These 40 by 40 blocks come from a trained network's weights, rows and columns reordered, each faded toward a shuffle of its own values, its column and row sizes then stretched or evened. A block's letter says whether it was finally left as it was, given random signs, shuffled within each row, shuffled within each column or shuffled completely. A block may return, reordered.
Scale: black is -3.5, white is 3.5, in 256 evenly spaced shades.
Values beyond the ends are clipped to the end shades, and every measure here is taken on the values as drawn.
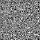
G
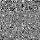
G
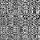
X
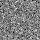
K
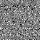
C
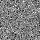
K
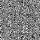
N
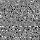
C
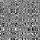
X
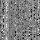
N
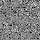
C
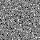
K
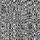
X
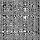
X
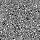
K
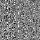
N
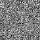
G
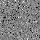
K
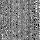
N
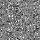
N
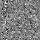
N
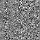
N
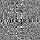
X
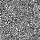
K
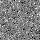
K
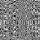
X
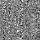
N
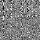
G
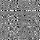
X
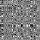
X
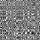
X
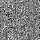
N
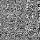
G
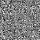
G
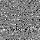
C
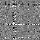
G
